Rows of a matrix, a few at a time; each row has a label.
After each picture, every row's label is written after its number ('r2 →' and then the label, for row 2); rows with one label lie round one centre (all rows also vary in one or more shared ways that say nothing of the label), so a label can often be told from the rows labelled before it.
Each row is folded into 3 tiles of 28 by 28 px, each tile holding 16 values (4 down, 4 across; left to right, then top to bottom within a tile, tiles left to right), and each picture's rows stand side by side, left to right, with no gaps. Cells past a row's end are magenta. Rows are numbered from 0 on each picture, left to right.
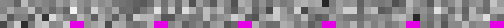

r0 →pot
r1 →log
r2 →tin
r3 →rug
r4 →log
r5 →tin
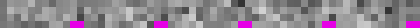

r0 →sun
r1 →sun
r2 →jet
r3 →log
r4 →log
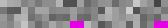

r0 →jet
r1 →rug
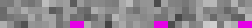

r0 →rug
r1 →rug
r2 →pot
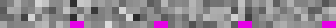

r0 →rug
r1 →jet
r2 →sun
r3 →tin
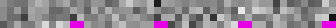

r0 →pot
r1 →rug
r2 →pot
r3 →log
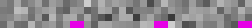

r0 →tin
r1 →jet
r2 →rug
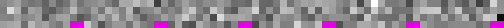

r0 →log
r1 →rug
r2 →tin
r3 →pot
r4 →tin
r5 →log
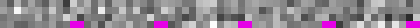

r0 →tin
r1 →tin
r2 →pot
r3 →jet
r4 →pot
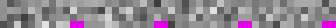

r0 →pot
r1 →jet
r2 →pot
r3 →rug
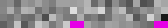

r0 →pot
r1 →log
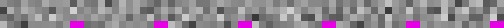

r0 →rug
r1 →tin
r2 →rug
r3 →rug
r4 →rug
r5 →jet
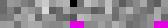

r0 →rug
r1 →jet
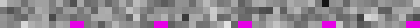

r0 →jet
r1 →tin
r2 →sun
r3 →jet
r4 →rug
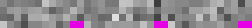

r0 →rug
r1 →rug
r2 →rug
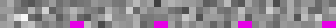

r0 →log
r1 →rug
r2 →jet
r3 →tin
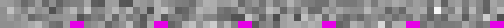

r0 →log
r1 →pot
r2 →pot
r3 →tin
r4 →pot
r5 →tin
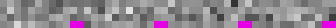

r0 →log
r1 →pot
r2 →jet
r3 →sun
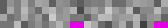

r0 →sun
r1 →rug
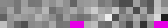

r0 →rug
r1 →log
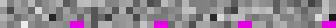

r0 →jet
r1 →jet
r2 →tin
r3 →log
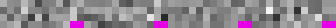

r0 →jet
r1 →sun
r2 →jet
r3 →tin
